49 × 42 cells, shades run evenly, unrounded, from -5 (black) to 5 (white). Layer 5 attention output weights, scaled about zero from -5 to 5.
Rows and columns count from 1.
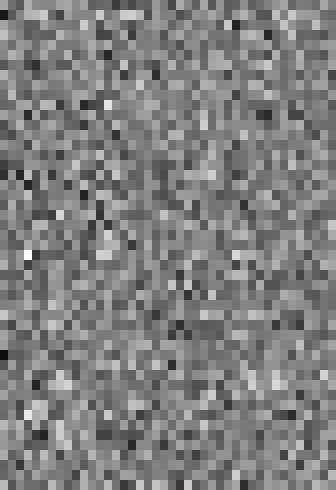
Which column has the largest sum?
27
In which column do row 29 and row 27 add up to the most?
24
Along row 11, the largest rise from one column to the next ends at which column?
14
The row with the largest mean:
9
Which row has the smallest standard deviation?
5
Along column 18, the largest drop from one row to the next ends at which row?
42
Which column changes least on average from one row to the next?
19
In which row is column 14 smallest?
6
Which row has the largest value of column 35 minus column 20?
39
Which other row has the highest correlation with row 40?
32
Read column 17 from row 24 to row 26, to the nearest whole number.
2 -3 1
